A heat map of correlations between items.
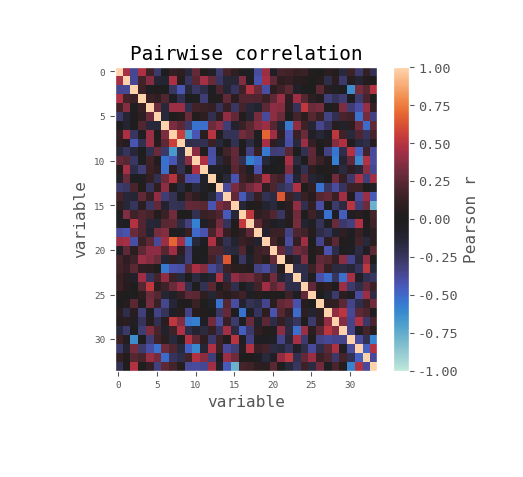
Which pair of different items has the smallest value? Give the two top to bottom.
15, 33
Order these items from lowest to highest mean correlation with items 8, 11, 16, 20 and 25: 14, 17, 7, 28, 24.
14, 28, 17, 24, 7
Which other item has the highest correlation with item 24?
4
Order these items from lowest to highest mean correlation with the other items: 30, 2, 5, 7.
30, 2, 5, 7
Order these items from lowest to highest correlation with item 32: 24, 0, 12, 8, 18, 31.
31, 12, 8, 18, 0, 24
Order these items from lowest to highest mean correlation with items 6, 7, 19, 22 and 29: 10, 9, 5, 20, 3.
9, 10, 5, 3, 20
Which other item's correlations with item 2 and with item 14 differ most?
33
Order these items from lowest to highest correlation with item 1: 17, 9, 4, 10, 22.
9, 17, 22, 10, 4
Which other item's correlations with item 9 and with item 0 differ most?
19
